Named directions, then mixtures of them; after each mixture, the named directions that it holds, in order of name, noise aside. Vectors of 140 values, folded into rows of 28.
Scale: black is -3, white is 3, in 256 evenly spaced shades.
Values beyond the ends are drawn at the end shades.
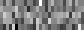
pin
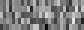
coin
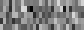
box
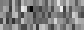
box.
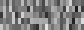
coin.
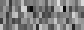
box.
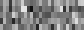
box.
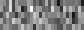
box, coin.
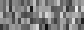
coin.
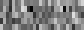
box.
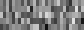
coin.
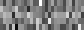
pin.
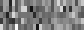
box, pin.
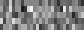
box.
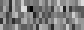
box.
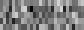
box.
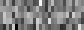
pin.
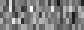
box, coin.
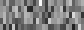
box, pin.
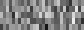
coin.
